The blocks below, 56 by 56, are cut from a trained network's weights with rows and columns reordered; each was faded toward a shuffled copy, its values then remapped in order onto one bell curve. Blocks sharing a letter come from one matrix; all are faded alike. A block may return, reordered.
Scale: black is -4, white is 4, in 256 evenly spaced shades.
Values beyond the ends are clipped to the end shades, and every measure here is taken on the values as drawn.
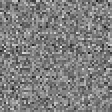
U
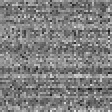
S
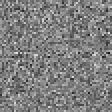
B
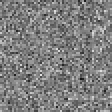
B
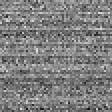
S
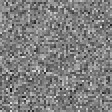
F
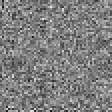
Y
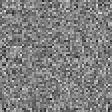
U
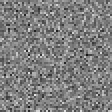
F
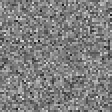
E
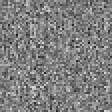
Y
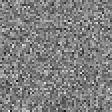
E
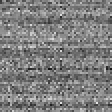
S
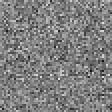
F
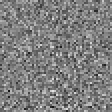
Y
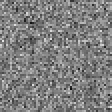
B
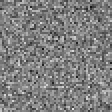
B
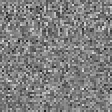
U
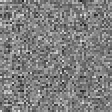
Y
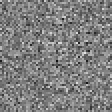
F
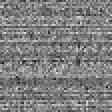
S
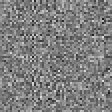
U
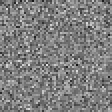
B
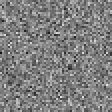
E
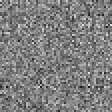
F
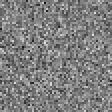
E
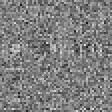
Y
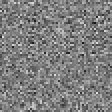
U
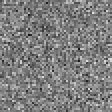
B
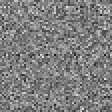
F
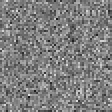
B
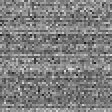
S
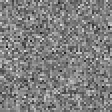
B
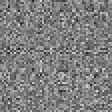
U
